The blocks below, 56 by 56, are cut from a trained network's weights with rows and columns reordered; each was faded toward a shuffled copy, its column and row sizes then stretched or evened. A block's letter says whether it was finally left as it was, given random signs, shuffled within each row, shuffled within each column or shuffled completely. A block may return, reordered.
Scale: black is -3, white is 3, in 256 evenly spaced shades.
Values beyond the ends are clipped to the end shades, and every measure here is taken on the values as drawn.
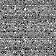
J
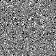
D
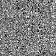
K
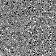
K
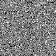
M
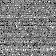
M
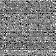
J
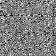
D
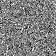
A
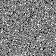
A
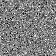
A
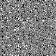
D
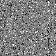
K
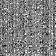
J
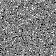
A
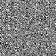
J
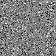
K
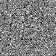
D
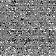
J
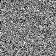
K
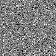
D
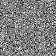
D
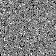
K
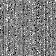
K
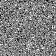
A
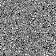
K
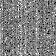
K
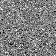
M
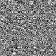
J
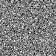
A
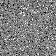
A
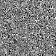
D
